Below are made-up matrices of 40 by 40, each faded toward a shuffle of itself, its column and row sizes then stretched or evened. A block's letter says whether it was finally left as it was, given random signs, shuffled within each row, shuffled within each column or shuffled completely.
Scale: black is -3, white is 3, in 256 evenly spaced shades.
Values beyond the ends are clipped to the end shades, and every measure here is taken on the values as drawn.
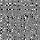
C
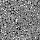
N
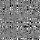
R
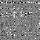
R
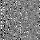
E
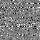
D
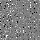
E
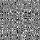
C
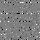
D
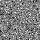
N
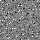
N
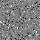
N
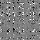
R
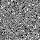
N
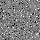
N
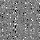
E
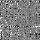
R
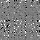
R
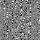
E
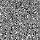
E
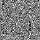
E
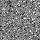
N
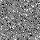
N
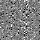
E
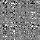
R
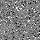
N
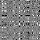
C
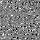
D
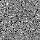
D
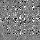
R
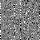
E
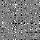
R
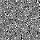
E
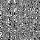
E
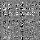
R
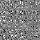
R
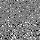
D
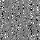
E
